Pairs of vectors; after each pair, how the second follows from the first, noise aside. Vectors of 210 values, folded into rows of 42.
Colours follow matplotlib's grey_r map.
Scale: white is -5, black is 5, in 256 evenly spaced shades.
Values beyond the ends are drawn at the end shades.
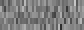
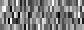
wrapped around, negated, scaled up.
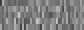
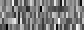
wrapped around, scaled up.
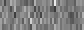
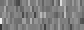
wrapped around, partly zeroed.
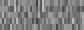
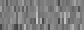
wrapped around, partly zeroed.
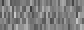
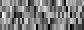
wrapped around, negated, scaled up.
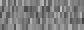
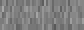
negated, shrunk.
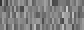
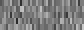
reversed, negated.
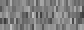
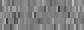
wrapped around, partly zeroed.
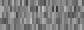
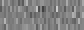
negated, partly zeroed.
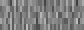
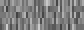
reversed, negated.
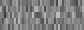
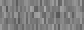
negated, shrunk.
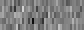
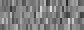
reversed, negated.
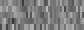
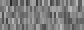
reversed, negated.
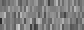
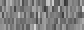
reversed, negated.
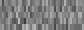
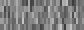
wrapped around, negated.
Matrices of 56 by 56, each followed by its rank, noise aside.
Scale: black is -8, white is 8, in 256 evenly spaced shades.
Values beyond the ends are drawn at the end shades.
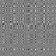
two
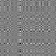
two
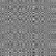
two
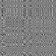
three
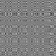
two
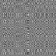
three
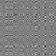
two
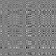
two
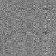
six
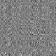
six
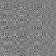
three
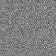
six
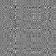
four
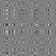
two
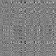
three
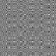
three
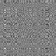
four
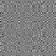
three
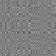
three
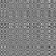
two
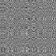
four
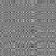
two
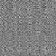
six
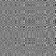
three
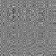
four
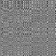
three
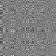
three
